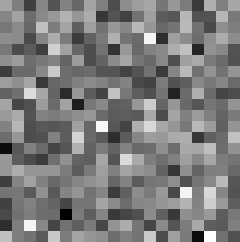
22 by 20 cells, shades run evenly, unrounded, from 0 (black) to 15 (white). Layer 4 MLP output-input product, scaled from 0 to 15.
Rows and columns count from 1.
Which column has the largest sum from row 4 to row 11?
5
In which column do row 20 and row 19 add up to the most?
18
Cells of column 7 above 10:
2
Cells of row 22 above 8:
8
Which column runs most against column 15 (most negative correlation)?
3
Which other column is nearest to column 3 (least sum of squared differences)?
10
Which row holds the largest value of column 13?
4
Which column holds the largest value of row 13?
7
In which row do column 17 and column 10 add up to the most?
9
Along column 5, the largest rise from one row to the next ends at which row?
22
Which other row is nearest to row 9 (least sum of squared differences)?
21
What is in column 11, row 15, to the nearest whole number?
13
